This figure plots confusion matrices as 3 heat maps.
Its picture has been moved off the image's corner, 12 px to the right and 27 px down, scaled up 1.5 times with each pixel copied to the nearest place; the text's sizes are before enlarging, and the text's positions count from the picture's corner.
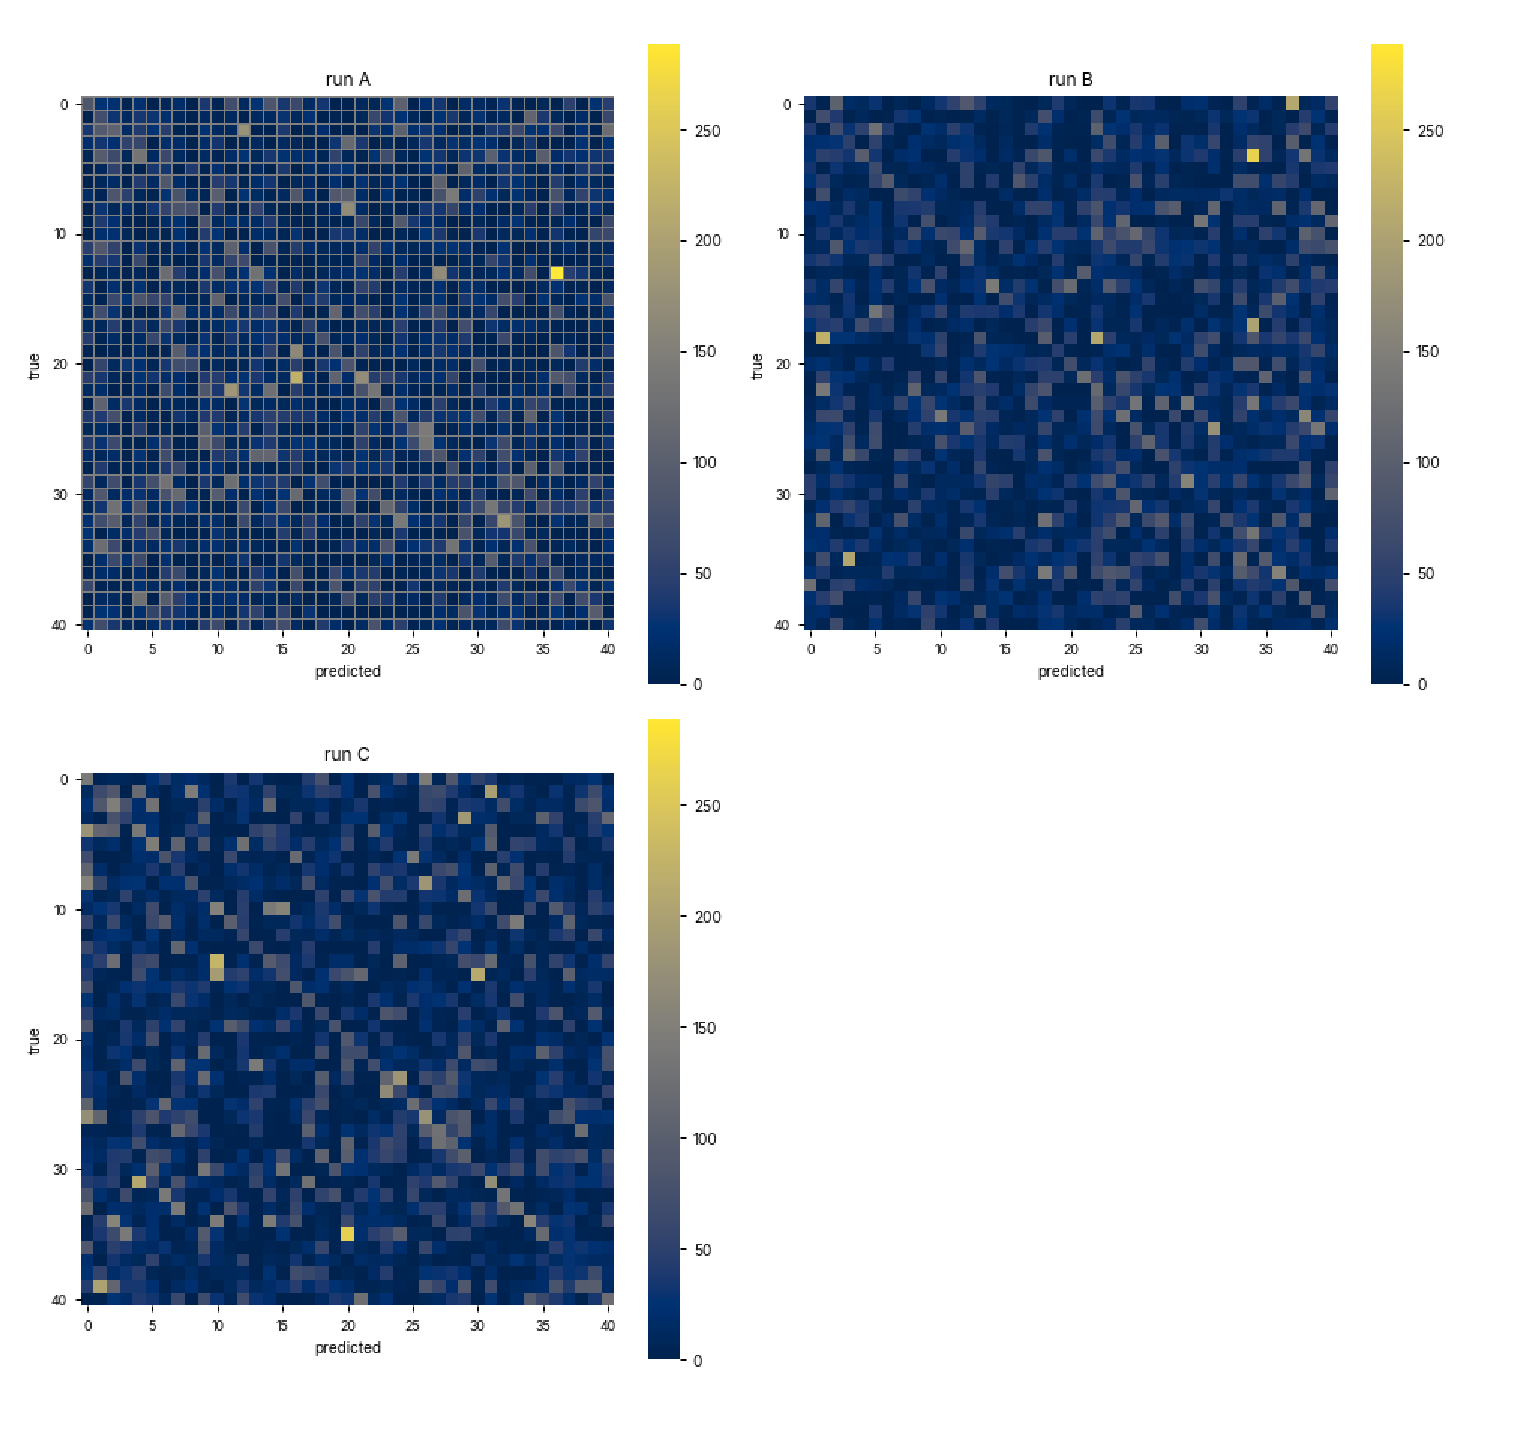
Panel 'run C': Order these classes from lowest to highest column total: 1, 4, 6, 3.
6, 3, 1, 4
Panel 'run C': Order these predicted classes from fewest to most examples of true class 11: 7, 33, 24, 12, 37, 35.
35, 7, 12, 24, 37, 33
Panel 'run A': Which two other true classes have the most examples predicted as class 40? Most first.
2, 15
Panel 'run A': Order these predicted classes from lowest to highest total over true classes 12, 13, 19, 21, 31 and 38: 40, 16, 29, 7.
29, 40, 7, 16
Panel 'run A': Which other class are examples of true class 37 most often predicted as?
19
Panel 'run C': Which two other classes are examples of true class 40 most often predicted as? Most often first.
21, 34
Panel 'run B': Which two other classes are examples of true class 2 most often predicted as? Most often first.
5, 22
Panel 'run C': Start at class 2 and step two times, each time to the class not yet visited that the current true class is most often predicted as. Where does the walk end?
12
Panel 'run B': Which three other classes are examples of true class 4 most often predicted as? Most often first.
34, 38, 18
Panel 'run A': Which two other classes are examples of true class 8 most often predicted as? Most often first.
20, 7
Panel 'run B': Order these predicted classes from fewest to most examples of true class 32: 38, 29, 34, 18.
34, 29, 38, 18
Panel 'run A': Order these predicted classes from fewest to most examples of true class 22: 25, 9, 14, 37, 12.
25, 12, 37, 9, 14
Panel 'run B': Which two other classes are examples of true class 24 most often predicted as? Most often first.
38, 10
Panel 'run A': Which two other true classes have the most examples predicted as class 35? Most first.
4, 31
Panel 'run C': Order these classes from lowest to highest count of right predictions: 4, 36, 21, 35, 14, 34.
36, 21, 14, 35, 4, 34
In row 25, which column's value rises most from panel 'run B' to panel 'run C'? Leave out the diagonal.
6
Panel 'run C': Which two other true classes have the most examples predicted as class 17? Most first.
31, 27
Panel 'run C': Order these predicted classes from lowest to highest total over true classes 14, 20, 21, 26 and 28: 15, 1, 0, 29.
15, 1, 0, 29
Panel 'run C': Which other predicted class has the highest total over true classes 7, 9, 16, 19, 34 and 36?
0
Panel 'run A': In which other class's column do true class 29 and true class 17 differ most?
11
